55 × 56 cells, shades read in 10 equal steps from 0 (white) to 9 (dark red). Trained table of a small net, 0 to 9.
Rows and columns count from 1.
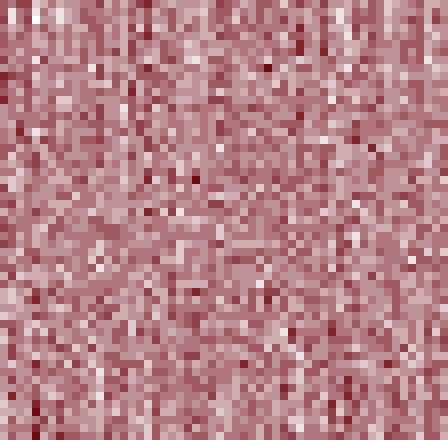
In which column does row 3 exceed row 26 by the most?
45
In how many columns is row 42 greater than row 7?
25
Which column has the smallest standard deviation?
40
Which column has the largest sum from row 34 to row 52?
42
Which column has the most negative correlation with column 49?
19
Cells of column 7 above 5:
12
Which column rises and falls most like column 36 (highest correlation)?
55
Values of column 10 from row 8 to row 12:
3 5 4 4 4
